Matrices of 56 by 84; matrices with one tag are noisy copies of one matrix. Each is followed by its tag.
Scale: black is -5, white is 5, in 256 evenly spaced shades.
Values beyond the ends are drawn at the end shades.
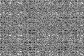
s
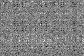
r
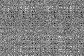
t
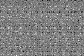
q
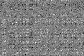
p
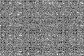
s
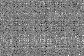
r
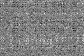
r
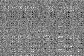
t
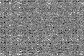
s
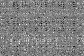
r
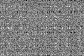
q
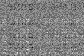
p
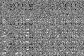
p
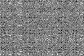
s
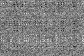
r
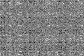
s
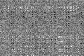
t
